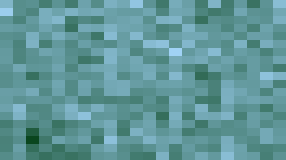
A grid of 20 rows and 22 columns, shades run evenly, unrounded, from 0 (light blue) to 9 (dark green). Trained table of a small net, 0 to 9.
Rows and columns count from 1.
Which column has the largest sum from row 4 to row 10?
6
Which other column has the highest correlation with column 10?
5
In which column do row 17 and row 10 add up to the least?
21
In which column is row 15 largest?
13
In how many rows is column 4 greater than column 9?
17
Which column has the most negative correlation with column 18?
11
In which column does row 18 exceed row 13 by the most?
3
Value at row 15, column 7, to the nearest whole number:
1
